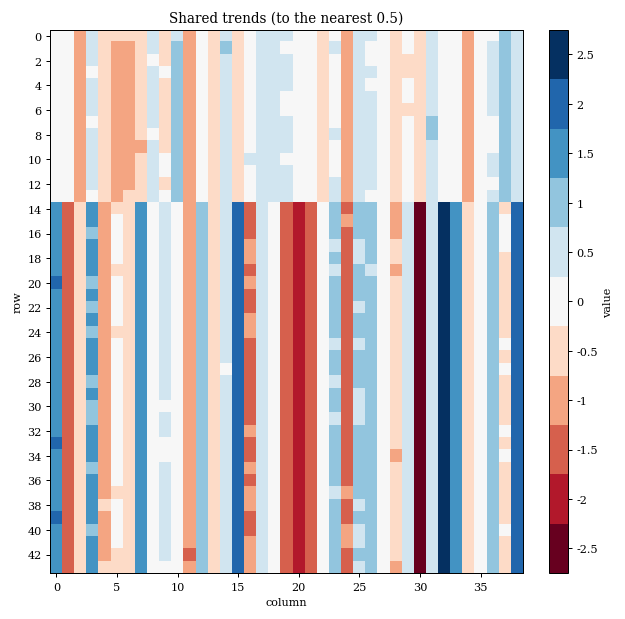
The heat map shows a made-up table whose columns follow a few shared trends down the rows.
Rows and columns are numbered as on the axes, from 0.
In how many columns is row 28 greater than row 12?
18
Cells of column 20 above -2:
14
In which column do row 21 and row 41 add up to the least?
30
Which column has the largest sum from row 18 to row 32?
32
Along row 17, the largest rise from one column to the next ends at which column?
31
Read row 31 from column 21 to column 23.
-1.5 0 0.5
